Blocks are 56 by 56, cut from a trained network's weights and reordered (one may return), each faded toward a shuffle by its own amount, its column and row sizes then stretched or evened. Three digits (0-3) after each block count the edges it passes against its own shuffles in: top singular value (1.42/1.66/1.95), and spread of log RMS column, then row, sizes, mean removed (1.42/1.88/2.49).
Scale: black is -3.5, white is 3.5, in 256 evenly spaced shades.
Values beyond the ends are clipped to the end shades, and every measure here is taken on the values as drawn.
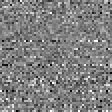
1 0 3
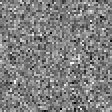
1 1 0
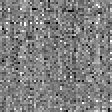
1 1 1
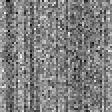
3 0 1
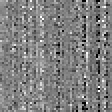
3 3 1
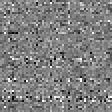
1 2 3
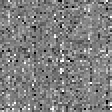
0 2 1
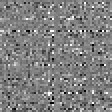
0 2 3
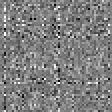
1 3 2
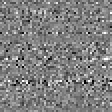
2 1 3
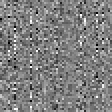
1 3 0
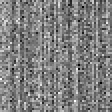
3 0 0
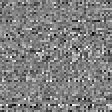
1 0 3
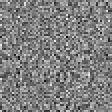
3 1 1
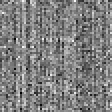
3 0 1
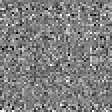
0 1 3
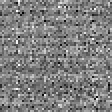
1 2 0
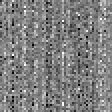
2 3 0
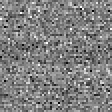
0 0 0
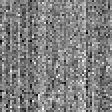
3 1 0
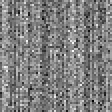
3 0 1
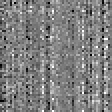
3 3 1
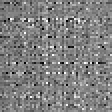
2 0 3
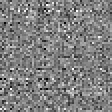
2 2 2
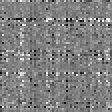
2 1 3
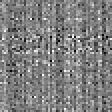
3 0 3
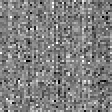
2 1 2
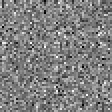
1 2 1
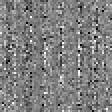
1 3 1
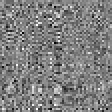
3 2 2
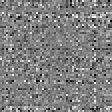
1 2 3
